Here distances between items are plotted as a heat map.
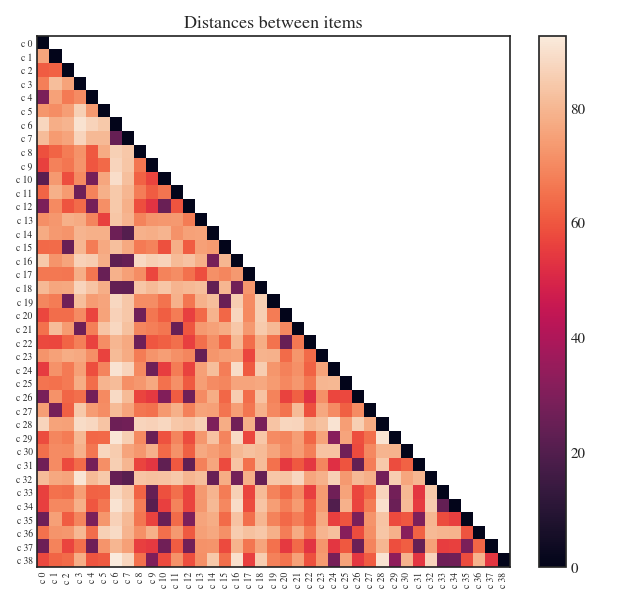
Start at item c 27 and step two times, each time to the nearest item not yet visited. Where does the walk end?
c 22
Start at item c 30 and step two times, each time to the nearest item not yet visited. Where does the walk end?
c 36
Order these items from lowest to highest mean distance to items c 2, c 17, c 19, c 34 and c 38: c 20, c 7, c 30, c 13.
c 20, c 13, c 30, c 7
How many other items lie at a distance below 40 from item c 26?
7
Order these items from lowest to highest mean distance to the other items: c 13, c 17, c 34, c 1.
c 34, c 17, c 1, c 13
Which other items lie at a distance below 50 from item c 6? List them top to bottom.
c 7, c 14, c 16, c 18, c 28, c 32
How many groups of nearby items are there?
10
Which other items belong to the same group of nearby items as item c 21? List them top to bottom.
c 3, c 11
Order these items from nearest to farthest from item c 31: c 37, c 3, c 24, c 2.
c 37, c 24, c 2, c 3
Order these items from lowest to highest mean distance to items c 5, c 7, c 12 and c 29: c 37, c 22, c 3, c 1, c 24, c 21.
c 37, c 24, c 22, c 1, c 21, c 3
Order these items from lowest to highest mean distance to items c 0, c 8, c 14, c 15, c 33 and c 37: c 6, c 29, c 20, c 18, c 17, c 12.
c 12, c 20, c 29, c 17, c 18, c 6
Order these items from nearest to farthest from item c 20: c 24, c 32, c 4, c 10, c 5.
c 4, c 10, c 24, c 5, c 32
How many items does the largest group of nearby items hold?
8
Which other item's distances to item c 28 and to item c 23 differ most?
c 13
